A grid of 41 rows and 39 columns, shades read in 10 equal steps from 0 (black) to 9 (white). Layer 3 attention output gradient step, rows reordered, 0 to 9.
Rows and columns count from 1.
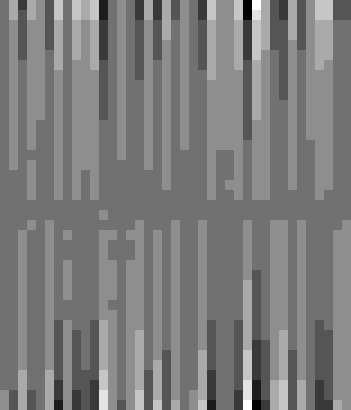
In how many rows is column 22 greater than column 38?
2
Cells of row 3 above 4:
21
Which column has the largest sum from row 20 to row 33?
28
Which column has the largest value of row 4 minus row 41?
29
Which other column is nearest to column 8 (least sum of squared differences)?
13
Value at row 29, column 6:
5
